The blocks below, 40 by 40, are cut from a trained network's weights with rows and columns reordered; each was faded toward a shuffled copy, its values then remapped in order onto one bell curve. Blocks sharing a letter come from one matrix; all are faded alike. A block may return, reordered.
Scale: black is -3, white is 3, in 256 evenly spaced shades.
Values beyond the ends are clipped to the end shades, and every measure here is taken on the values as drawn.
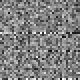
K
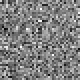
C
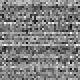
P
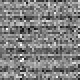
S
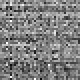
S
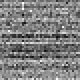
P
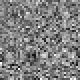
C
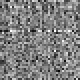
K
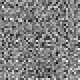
C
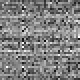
S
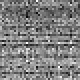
S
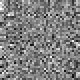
C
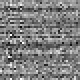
S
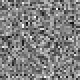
C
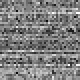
P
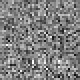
C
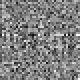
K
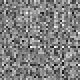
C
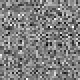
C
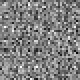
C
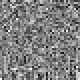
C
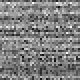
P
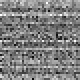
P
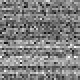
P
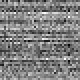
P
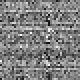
S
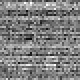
P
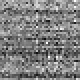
S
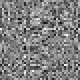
C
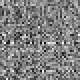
K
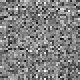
C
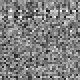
K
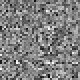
C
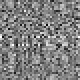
K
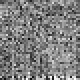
K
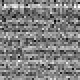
P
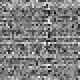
S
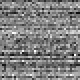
P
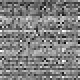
S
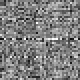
K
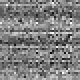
S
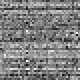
P
